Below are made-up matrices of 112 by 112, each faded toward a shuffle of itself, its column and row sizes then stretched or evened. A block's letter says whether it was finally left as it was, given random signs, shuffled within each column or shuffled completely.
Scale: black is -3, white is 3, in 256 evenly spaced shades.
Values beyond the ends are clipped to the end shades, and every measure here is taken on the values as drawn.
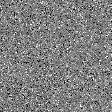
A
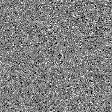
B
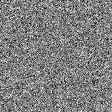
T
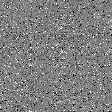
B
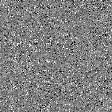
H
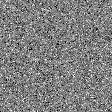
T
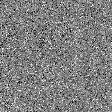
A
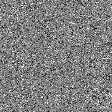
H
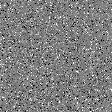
H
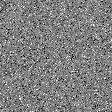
T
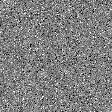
A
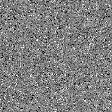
B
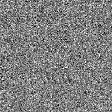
B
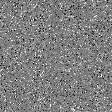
A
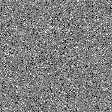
A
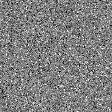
A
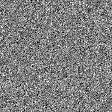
A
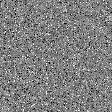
A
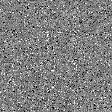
H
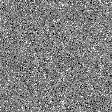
H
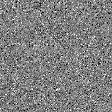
B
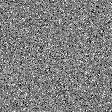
T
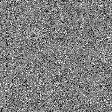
H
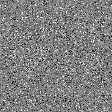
H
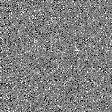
B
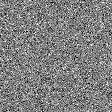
T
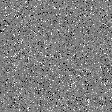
H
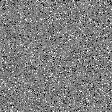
H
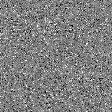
B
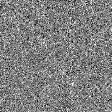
B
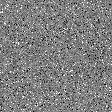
T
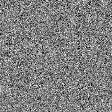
H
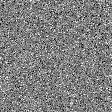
T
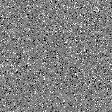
H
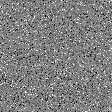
T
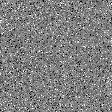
H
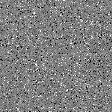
H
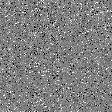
B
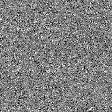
B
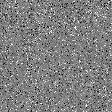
H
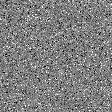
T
